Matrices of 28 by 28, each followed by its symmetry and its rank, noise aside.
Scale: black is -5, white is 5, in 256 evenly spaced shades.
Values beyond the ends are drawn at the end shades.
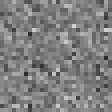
antisymmetric, rank eight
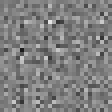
antisymmetric, rank six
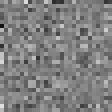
antisymmetric, rank four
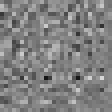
no symmetry, rank four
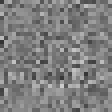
no symmetry, rank four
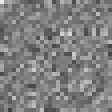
symmetric, rank eight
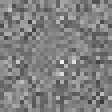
symmetric, rank eight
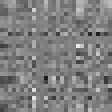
antisymmetric, rank four
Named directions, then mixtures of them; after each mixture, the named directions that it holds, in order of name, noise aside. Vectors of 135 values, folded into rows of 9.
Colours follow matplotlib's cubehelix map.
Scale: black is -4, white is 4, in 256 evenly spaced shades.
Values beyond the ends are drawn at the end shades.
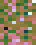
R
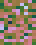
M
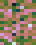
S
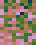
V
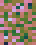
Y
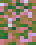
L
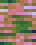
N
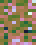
N, R.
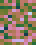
L, M, R.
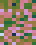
M, S, V.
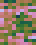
N, V.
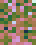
R.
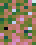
R.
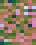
M, N.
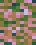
L, M, S.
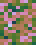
L, R, Y.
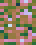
L, M.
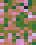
L, V.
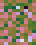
L, V, Y.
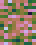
M, N, R.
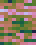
N.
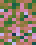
M, S, V.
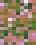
L, Y.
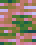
N.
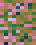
Y.
